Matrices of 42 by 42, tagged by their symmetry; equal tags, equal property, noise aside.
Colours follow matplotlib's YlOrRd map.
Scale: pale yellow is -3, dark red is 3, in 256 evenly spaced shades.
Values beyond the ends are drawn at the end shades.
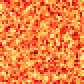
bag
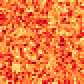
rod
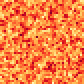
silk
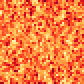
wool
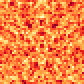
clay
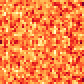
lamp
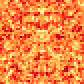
clay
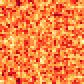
lamp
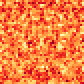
clay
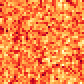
silk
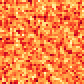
bag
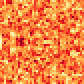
lamp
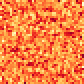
wool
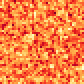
silk
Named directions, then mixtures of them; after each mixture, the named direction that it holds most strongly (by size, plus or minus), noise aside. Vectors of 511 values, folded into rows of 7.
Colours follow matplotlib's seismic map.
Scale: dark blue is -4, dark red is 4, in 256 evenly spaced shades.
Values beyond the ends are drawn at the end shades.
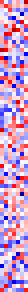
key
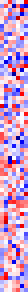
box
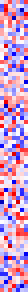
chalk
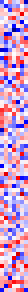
key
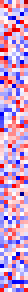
key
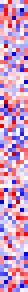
chalk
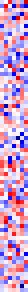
box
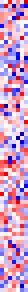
box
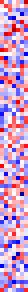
key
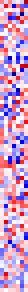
box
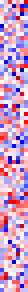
box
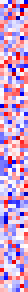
box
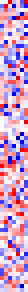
box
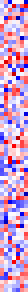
box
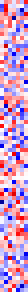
chalk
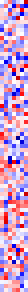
box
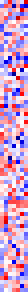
box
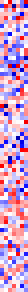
box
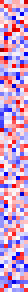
key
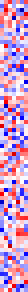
chalk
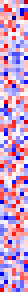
chalk
